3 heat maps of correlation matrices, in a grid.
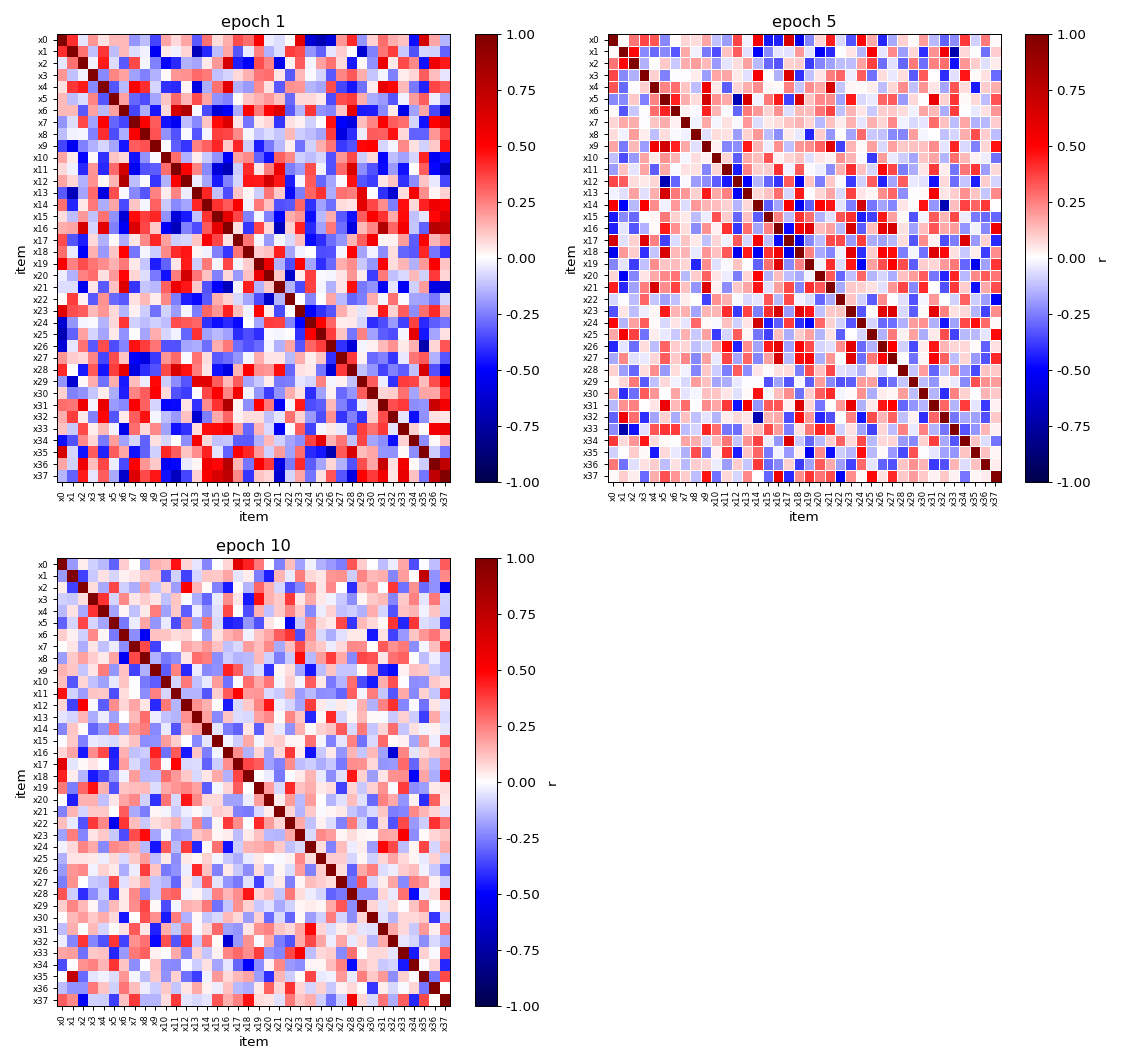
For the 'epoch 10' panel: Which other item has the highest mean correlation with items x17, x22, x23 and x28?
x33
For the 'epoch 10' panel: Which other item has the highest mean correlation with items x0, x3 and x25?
x19
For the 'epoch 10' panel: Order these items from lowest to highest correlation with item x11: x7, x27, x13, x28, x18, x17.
x27, x13, x7, x18, x28, x17
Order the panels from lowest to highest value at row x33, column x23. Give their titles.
epoch 5, epoch 1, epoch 10
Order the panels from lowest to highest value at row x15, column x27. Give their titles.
epoch 1, epoch 10, epoch 5
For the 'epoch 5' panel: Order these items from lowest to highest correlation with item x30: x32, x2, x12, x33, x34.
x32, x2, x12, x34, x33
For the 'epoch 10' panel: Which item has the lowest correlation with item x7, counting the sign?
x9
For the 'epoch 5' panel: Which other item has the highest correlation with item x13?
x5
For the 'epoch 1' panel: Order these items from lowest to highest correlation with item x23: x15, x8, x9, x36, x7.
x9, x8, x7, x15, x36
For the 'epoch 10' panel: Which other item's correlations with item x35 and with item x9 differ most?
x24
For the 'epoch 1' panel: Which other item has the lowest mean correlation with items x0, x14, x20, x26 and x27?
x22
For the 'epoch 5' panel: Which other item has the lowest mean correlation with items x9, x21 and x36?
x1
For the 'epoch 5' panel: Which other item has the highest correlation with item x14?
x24
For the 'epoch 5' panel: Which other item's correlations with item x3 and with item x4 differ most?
x9
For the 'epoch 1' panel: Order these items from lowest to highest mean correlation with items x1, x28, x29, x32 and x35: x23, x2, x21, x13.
x2, x13, x21, x23
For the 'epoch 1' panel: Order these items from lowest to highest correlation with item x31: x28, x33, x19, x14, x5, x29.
x28, x5, x29, x14, x33, x19
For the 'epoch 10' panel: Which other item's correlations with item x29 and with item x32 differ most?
x10
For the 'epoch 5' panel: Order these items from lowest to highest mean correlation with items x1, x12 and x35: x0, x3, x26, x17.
x26, x3, x17, x0
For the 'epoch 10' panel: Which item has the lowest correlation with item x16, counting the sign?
x32
